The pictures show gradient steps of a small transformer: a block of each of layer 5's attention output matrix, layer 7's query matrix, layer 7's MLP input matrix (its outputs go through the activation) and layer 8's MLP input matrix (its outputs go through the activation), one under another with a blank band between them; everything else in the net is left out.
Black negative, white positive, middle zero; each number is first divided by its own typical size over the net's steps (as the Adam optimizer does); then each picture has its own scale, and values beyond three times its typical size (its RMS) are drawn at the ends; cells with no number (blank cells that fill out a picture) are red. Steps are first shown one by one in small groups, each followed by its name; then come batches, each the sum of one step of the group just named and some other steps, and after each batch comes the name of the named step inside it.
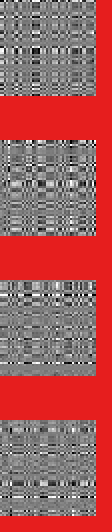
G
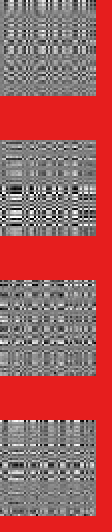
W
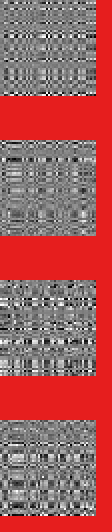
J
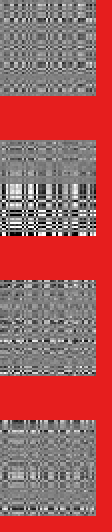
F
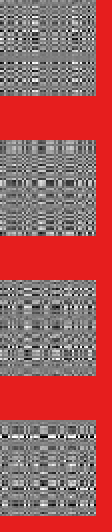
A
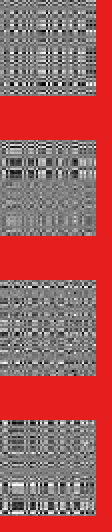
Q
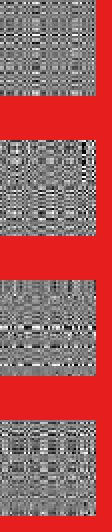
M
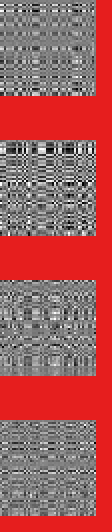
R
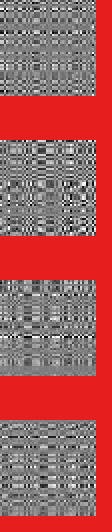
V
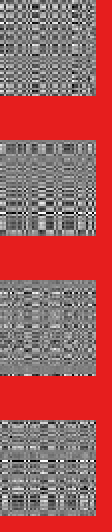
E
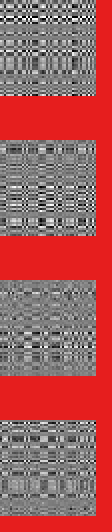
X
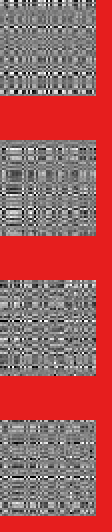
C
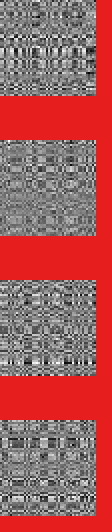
G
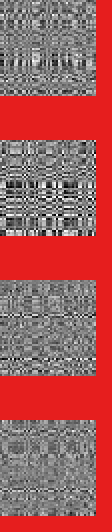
M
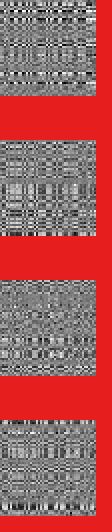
F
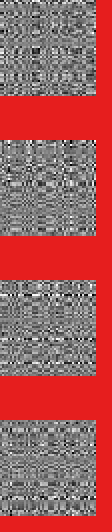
G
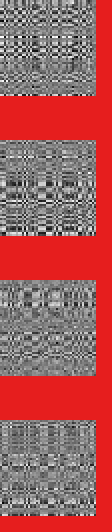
X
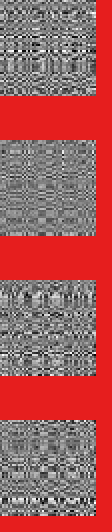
M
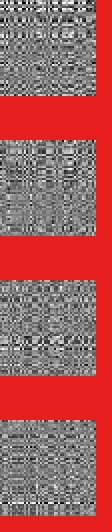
V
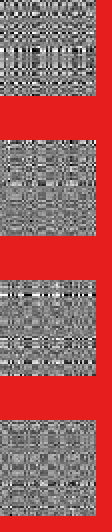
G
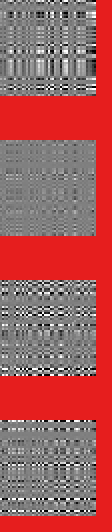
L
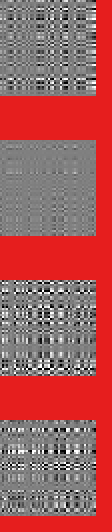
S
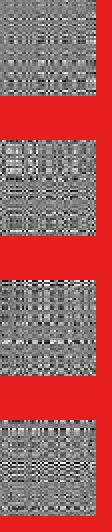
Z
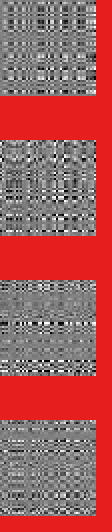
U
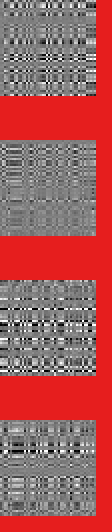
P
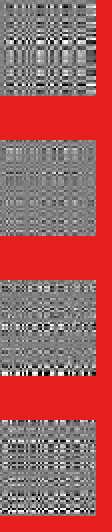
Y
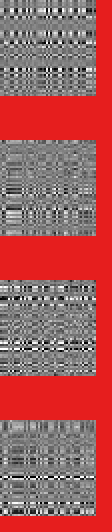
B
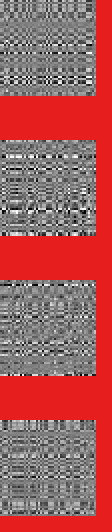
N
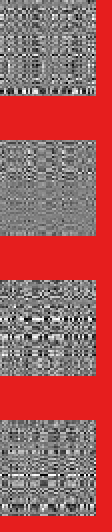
S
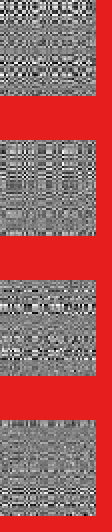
B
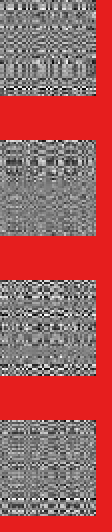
L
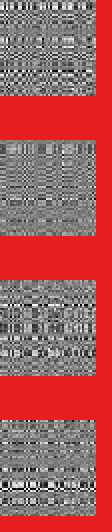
P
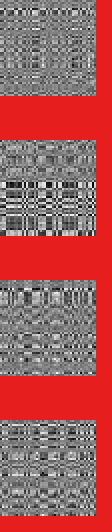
Z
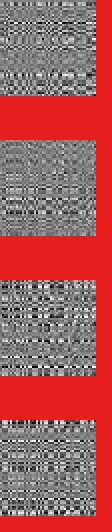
Y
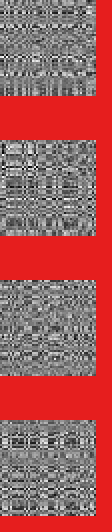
Z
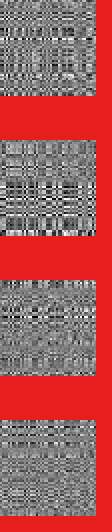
Z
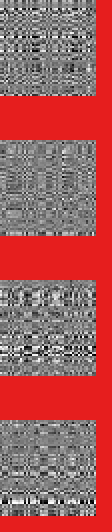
B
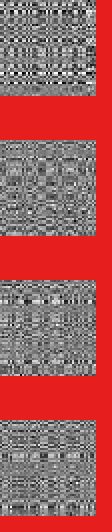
N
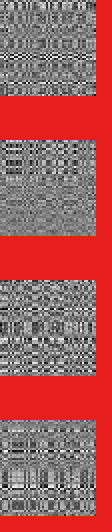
P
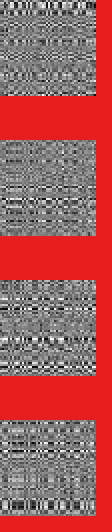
P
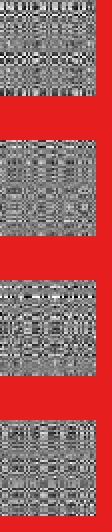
B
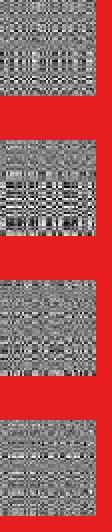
N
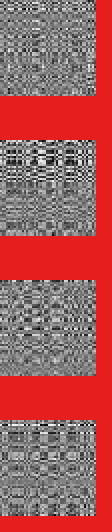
N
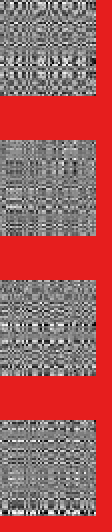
Y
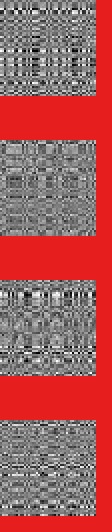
Z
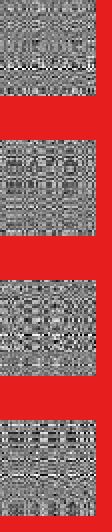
B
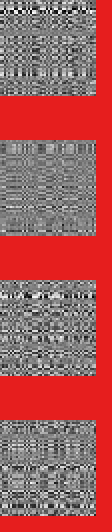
S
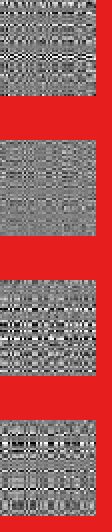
P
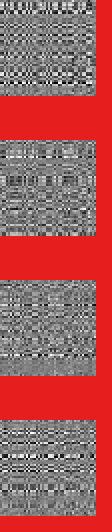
N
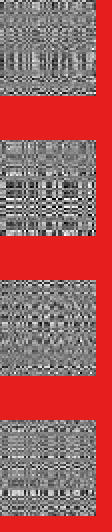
Z
